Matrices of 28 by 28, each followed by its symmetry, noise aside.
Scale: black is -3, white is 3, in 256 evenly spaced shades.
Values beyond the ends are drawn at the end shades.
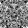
mirrored left to right.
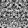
mirrored left to right.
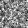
mirrored top to bottom.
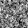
no symmetry.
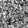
no symmetry.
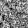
no symmetry.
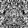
mirrored left to right.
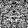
mirrored left to right.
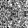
mirrored top to bottom.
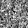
no symmetry.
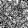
symmetric across the other diagonal.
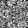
mirrored top to bottom.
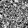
symmetric.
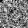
symmetric.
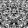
mirrored left to right.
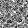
symmetric.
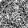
symmetric.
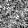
symmetric.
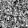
no symmetry.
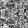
mirrored top to bottom.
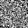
symmetric across the other diagonal.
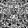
mirrored left to right.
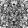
mirrored left to right.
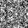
mirrored top to bottom.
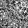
symmetric across the other diagonal.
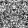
mirrored left to right.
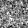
no symmetry.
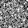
symmetric across the other diagonal.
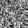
no symmetry.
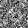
symmetric.
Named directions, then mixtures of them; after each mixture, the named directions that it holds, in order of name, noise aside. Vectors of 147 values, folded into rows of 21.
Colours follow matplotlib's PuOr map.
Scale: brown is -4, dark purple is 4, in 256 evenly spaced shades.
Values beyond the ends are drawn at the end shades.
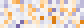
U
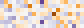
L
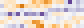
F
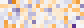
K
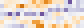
F.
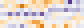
F.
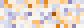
F, L.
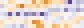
F.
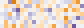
K.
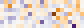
K, L.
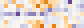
F, K.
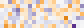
K.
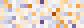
L.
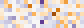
L.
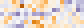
F, U.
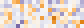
U.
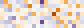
L.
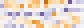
F, L.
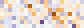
L, U.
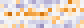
F, U.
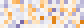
U.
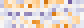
F, L.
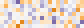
U.
